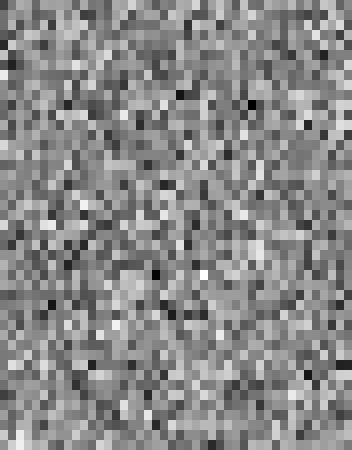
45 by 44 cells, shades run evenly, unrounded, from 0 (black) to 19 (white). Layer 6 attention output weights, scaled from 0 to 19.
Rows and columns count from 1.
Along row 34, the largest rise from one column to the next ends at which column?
13
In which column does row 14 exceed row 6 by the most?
31
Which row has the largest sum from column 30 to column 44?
18
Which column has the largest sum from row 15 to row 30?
30
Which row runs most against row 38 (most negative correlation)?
41
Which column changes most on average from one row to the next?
44
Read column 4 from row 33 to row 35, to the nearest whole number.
11 11 9
